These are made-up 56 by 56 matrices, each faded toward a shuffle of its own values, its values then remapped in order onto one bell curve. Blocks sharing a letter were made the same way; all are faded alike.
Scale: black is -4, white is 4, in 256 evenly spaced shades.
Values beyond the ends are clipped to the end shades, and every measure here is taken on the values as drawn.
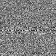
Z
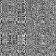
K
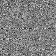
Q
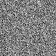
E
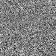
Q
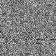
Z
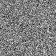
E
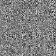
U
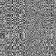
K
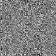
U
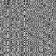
K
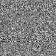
Q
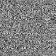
Q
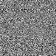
Q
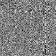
U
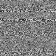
Z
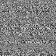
Z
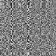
K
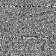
Z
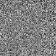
U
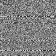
Z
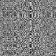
K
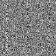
U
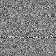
Z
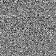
Q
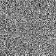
U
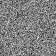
E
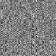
K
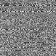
Z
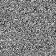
Q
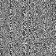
U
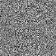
U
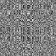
K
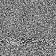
Q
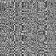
K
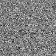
Q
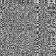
K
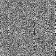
U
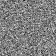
E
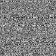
Z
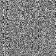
U
